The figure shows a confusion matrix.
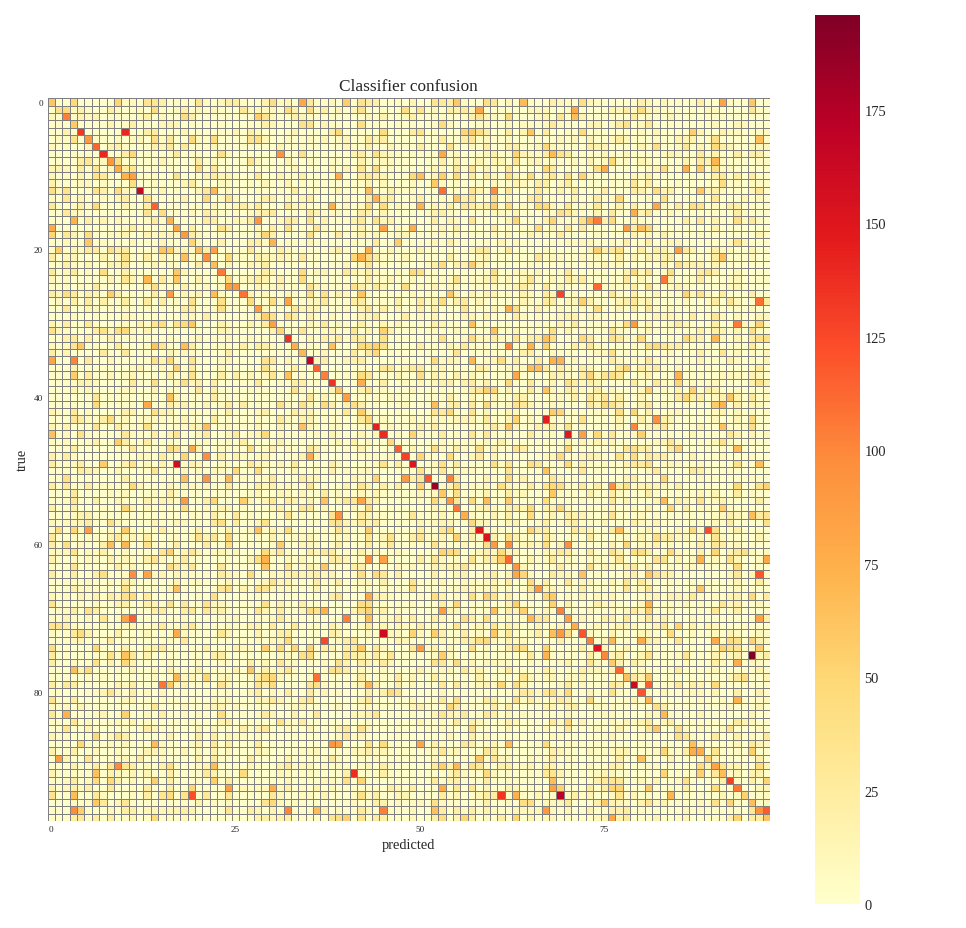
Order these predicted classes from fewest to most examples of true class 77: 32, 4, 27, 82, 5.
82, 4, 32, 5, 27
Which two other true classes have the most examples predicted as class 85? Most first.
20, 37
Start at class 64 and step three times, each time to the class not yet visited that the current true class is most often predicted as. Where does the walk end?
76
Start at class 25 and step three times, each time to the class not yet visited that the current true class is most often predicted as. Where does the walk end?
67
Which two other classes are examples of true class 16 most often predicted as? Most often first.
74, 28
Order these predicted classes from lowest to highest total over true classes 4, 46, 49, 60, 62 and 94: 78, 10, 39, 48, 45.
48, 78, 39, 45, 10
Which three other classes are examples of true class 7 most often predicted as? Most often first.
31, 53, 68
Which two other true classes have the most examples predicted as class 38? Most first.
87, 14
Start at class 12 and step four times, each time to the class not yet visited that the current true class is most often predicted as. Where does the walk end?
93
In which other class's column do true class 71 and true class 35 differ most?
3
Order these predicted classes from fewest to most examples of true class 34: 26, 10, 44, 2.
26, 2, 10, 44
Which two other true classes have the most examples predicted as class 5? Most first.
58, 19
